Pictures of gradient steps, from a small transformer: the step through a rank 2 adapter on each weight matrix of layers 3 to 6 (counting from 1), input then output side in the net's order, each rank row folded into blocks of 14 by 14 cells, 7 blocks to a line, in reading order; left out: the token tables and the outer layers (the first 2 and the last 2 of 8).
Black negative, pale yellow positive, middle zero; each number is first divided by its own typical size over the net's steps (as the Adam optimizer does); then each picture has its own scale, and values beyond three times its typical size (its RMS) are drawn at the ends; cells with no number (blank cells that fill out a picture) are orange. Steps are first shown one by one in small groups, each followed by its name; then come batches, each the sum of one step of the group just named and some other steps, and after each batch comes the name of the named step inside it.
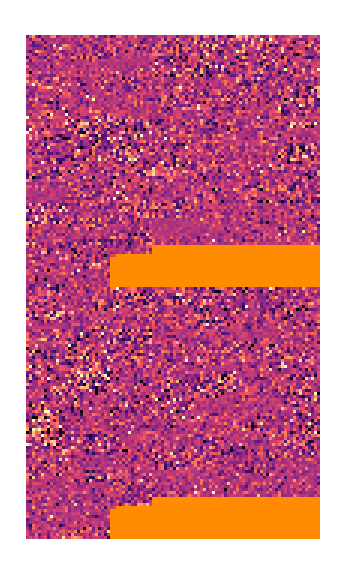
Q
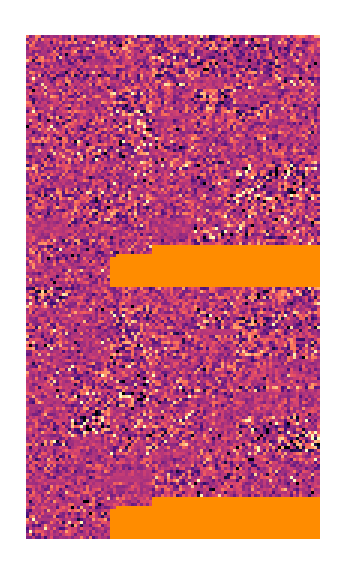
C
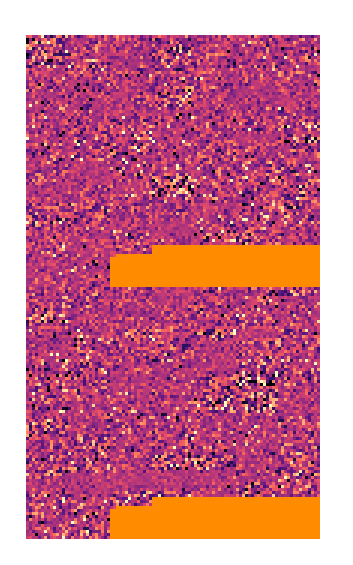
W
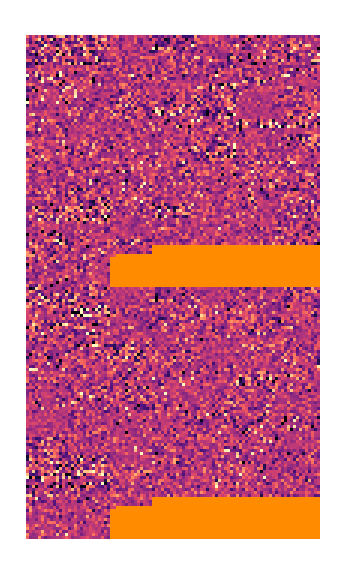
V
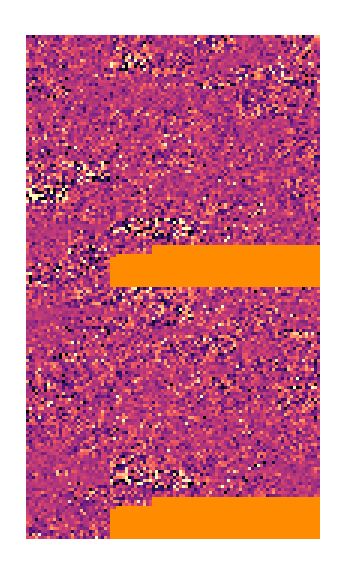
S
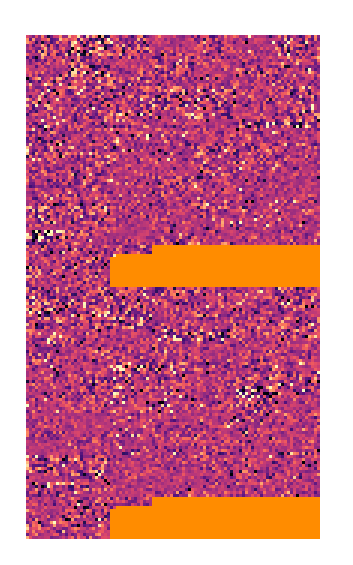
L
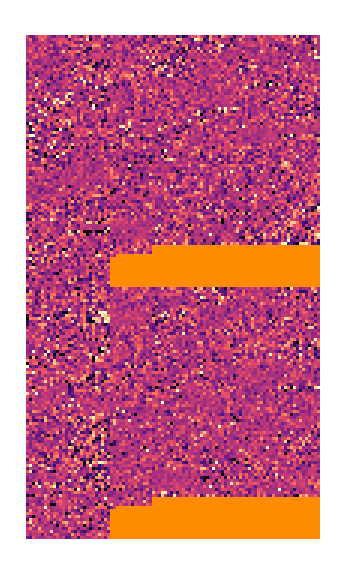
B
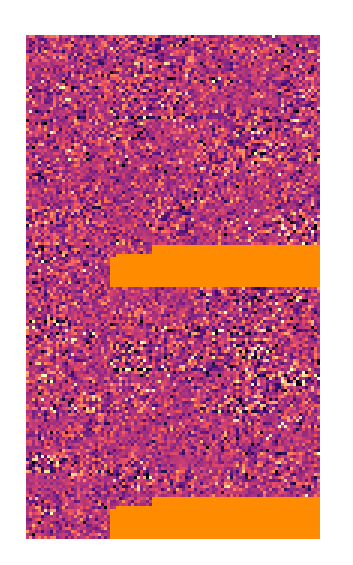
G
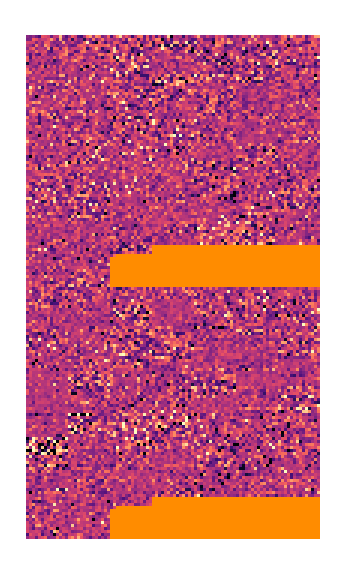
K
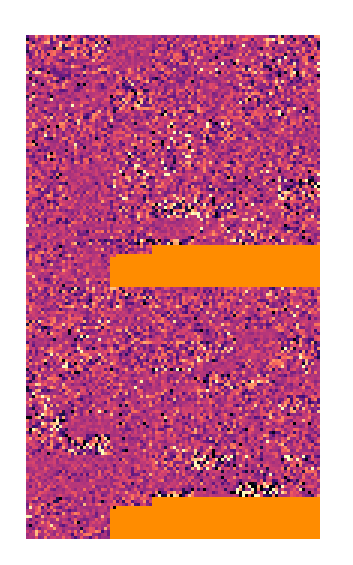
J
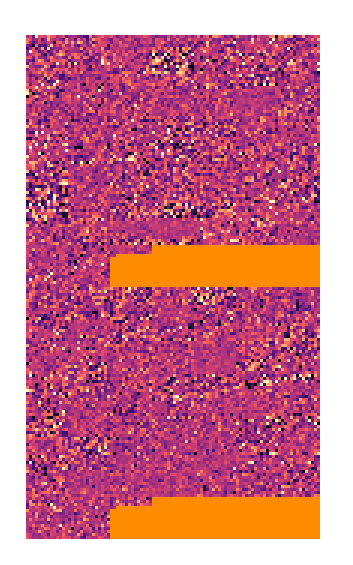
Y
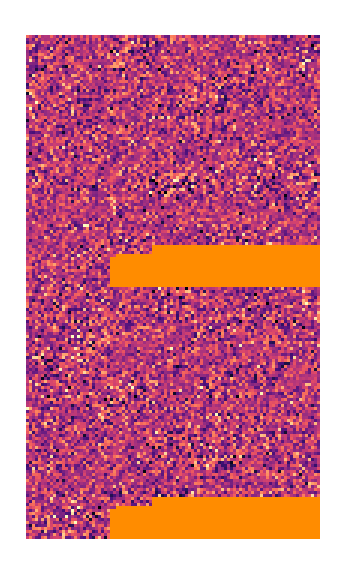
W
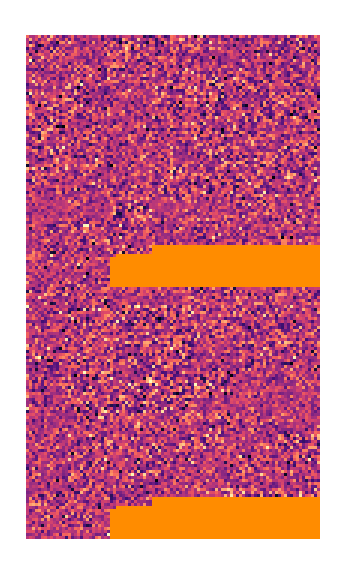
C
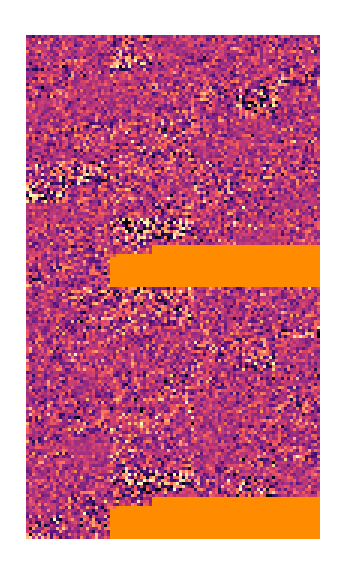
S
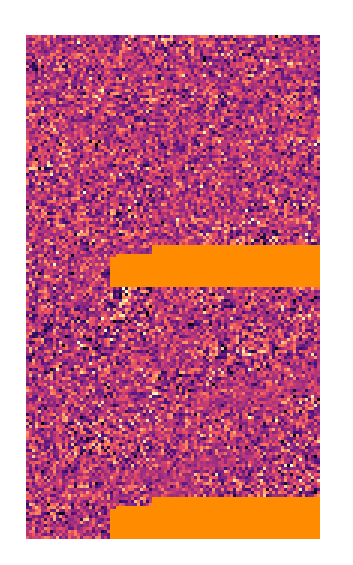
Y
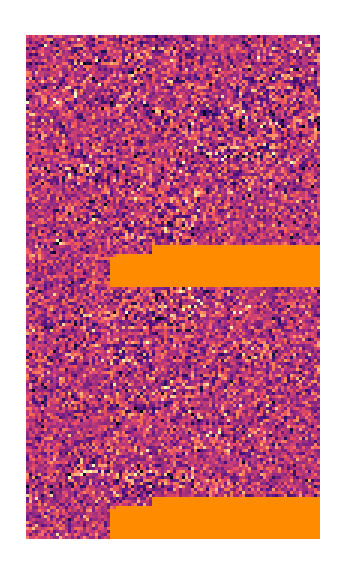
V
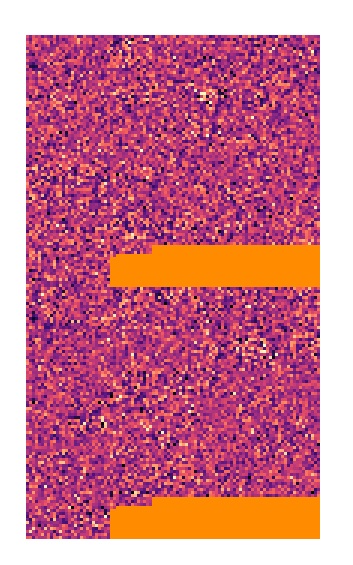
C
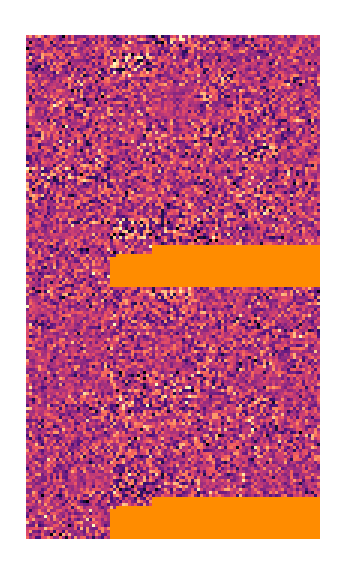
C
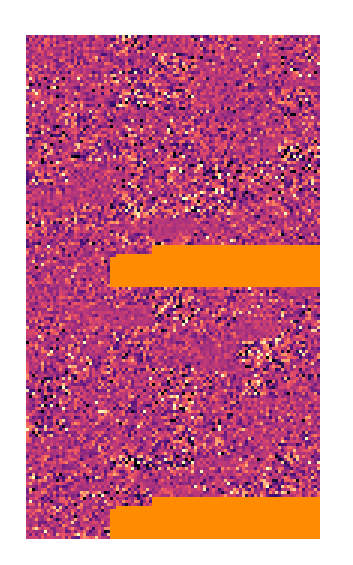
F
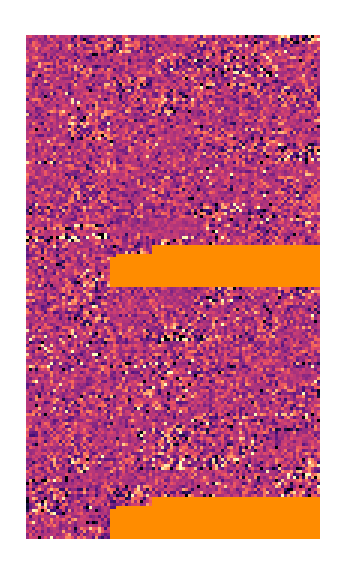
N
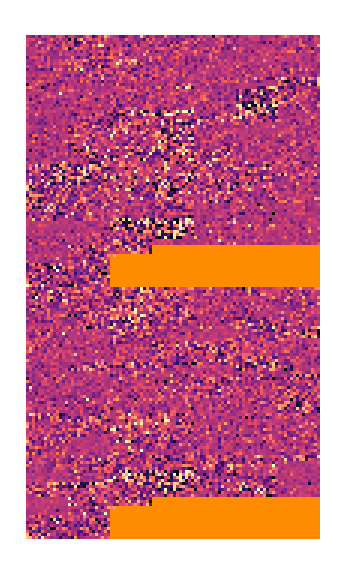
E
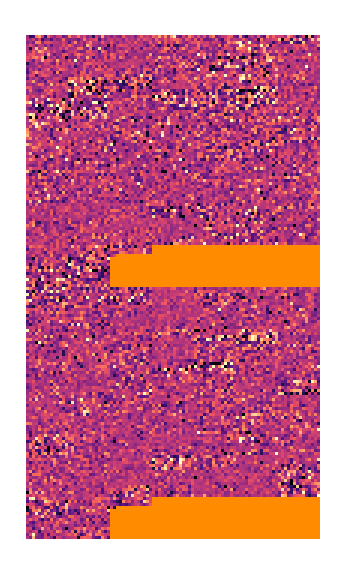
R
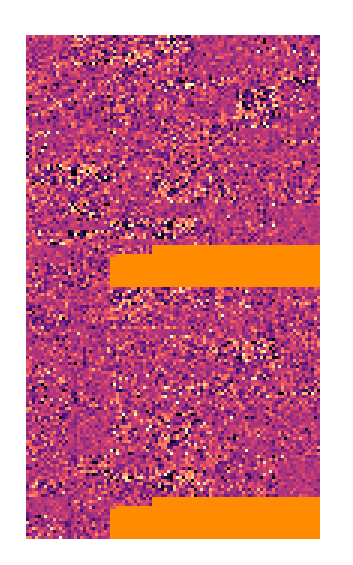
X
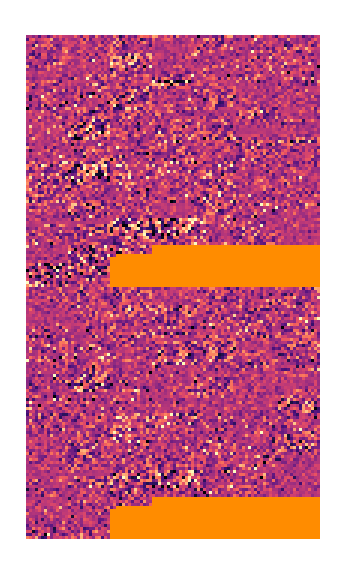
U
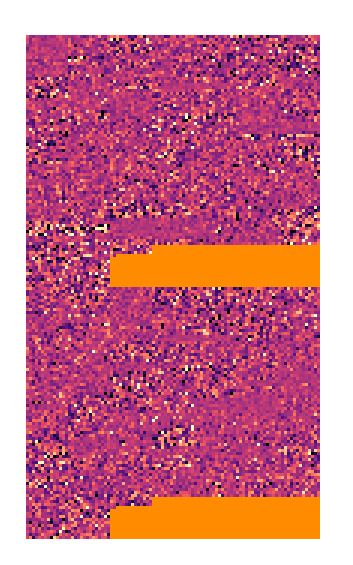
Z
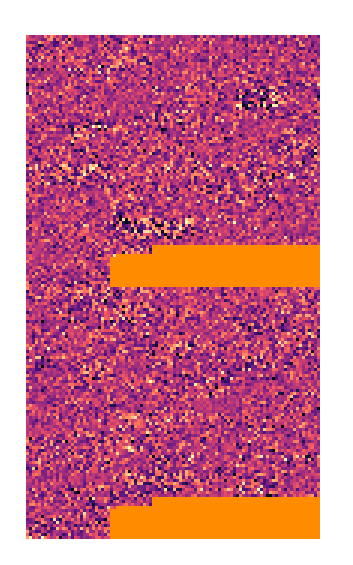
E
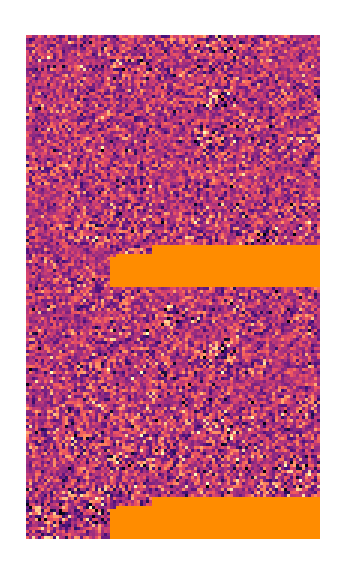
N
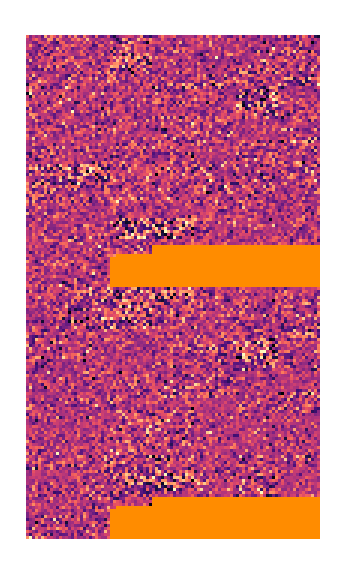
X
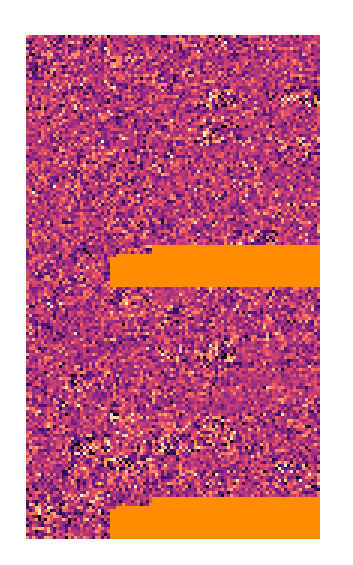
U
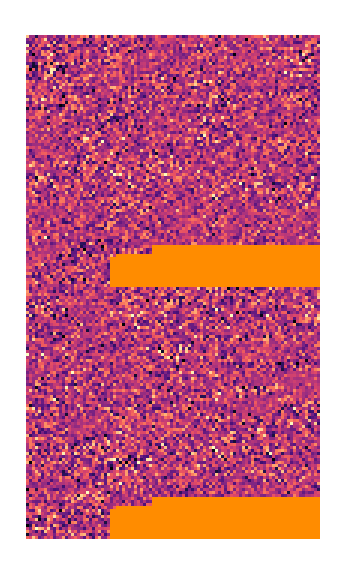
U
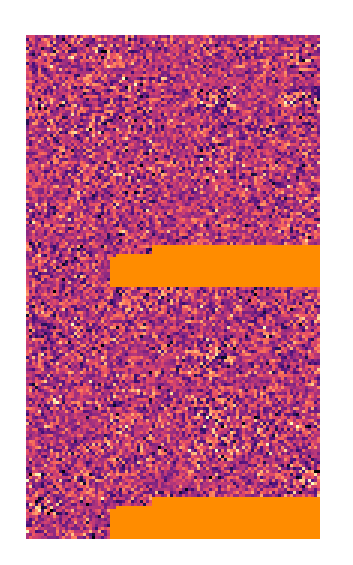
U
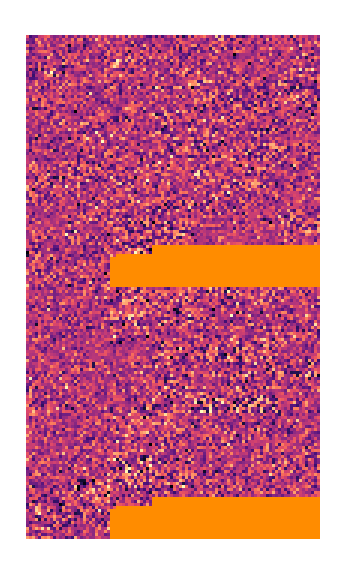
E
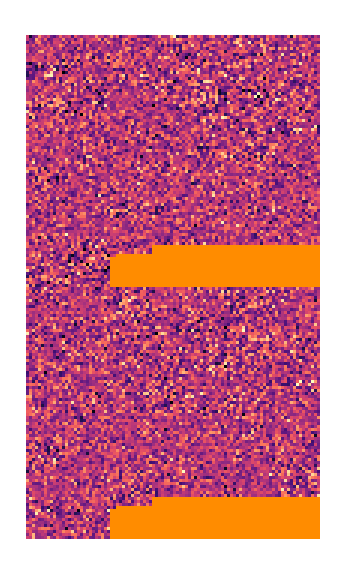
R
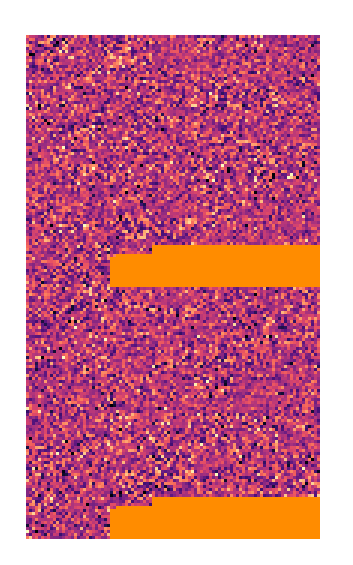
U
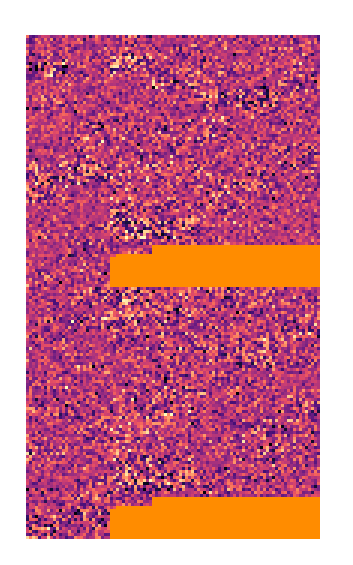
U
